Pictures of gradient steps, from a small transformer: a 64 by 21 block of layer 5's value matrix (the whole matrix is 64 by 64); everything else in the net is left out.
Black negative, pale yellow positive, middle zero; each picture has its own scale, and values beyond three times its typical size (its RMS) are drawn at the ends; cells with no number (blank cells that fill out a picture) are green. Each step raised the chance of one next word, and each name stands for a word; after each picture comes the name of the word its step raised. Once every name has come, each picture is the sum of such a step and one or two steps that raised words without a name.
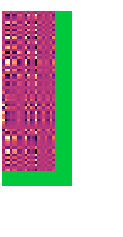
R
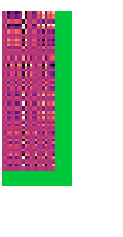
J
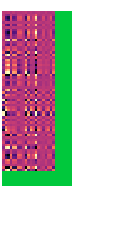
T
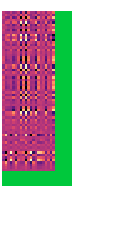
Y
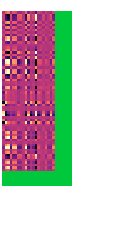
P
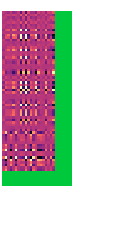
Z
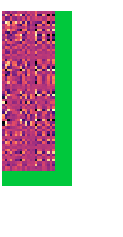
Y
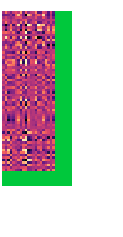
R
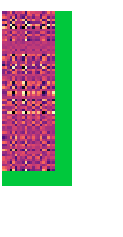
J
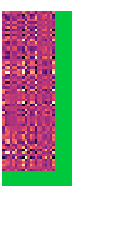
Z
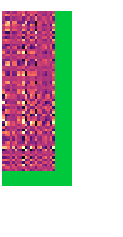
R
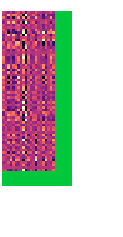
Y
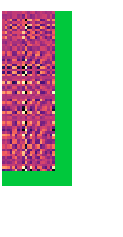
T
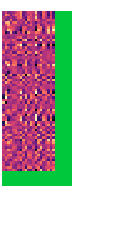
T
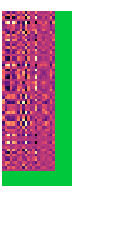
Y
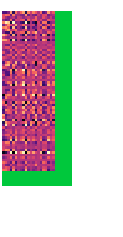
Y
